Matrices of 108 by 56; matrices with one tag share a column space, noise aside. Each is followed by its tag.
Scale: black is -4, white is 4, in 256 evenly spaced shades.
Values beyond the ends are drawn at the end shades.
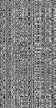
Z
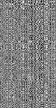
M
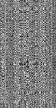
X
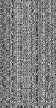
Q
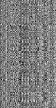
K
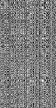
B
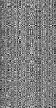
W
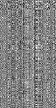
M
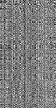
M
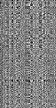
B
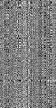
B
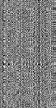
X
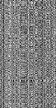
B
